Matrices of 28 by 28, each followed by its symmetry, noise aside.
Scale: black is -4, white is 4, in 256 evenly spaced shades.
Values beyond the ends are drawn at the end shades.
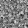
antisymmetric.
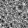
symmetric across the other diagonal.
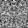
mirrored left to right.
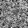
symmetric across the other diagonal.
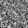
symmetric across the other diagonal.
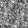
same after a half turn.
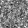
same after a half turn.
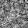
symmetric across the other diagonal.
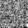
antisymmetric.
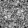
same after a half turn.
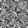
symmetric across the other diagonal.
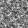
no symmetry.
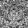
mirrored left to right.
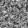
no symmetry.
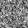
antisymmetric.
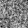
symmetric across the other diagonal.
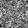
same after a half turn.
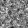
no symmetry.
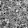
symmetric across the other diagonal.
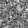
symmetric across the other diagonal.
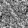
same after a half turn.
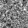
antisymmetric.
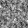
same after a half turn.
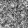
symmetric across the other diagonal.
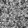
no symmetry.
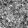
symmetric across the other diagonal.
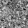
antisymmetric.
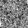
no symmetry.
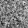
antisymmetric.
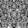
mirrored left to right.
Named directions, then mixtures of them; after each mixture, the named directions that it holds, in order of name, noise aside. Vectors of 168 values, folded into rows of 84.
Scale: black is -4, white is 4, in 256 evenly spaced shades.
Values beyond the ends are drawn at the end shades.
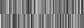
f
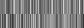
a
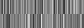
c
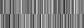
c, f.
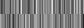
a, c, f.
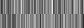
a, c, f.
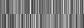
a.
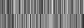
a, c.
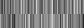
a, c, f.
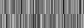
a, c, f.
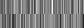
a, c, f.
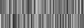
f.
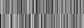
c, f.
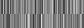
c.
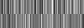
a, c.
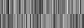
a, c, f.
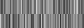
c, f.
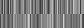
a, c, f.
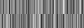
a, c, f.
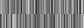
a, f.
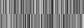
a, c.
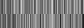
a, c, f.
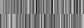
a, c, f.
